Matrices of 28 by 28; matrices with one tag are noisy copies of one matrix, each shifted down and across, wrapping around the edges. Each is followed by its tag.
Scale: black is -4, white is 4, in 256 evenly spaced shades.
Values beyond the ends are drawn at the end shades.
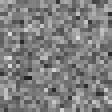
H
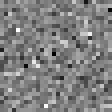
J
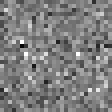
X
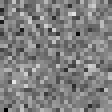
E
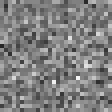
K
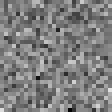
K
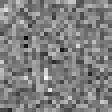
E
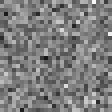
X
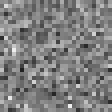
H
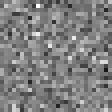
E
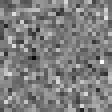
H
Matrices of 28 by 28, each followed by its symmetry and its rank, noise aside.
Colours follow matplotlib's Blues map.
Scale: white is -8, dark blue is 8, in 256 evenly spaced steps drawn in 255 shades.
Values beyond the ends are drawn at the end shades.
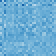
no symmetry, rank three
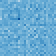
symmetric, rank four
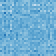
no symmetry, rank four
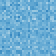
antisymmetric, rank four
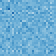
symmetric, rank three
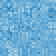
no symmetry, rank four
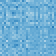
no symmetry, rank three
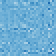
no symmetry, rank three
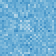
symmetric, rank four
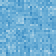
no symmetry, rank five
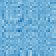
no symmetry, rank three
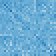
symmetric, rank five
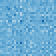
symmetric, rank four
